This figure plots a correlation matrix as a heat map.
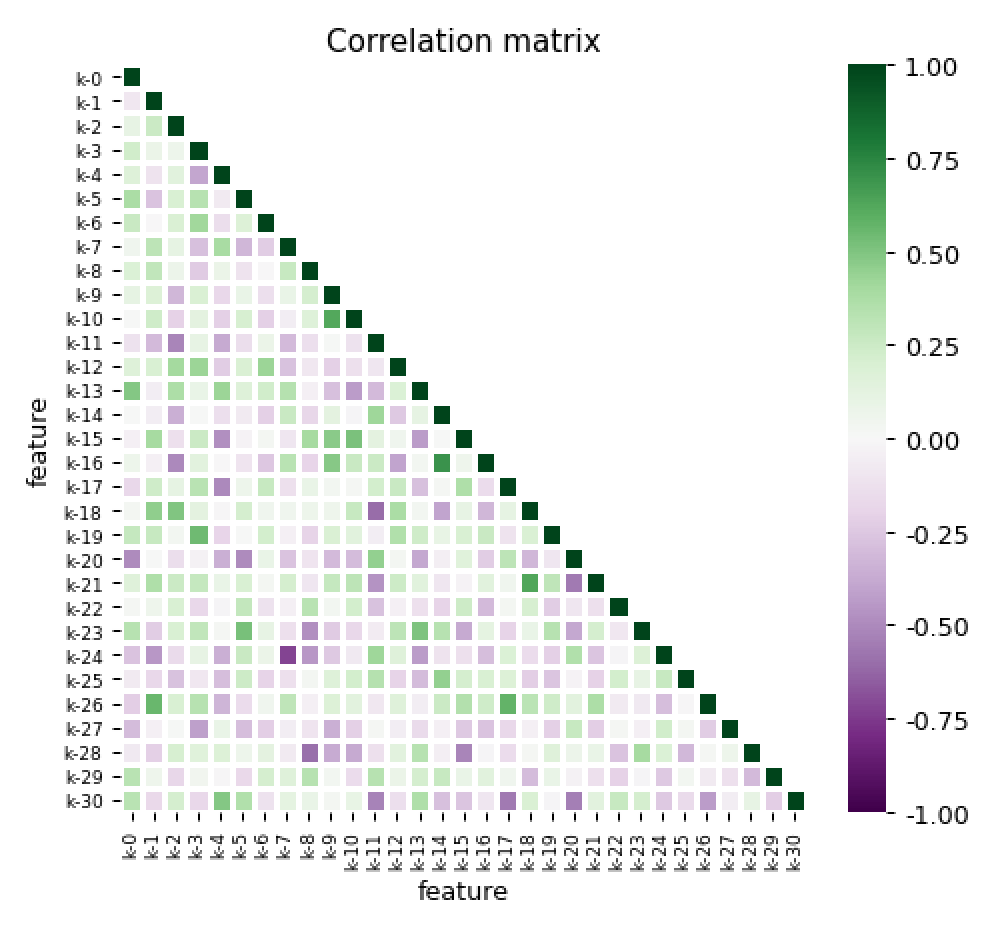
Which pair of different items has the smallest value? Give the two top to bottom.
k-7, k-24
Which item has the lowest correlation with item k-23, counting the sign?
k-8
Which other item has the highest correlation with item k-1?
k-26
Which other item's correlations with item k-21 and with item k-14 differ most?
k-18
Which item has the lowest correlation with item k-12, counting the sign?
k-16
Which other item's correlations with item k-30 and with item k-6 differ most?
k-17
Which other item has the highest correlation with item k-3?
k-19
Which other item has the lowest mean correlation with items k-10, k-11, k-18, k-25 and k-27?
k-13
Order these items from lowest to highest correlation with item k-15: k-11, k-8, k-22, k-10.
k-11, k-22, k-8, k-10
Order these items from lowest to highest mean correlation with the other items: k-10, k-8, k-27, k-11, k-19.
k-27, k-11, k-8, k-10, k-19
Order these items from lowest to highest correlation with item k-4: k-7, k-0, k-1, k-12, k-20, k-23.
k-20, k-12, k-1, k-23, k-0, k-7
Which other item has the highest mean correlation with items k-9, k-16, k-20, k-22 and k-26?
k-15
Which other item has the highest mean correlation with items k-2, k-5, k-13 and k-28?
k-23
